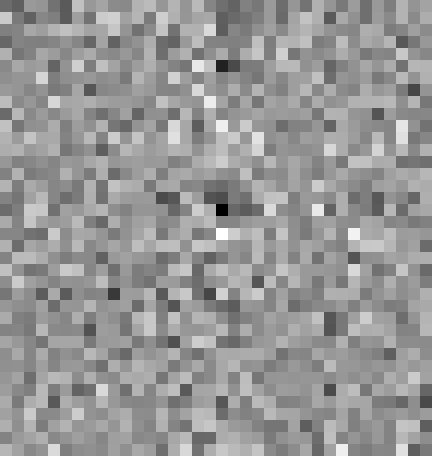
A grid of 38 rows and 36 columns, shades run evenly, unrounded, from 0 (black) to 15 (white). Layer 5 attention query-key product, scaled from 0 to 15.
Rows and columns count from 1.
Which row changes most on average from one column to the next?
18
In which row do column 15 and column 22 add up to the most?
12
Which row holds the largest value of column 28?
13
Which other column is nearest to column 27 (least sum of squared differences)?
23
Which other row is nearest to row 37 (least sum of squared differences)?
31
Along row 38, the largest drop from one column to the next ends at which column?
35
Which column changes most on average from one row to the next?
19
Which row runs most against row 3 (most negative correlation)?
25
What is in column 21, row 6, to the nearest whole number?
7
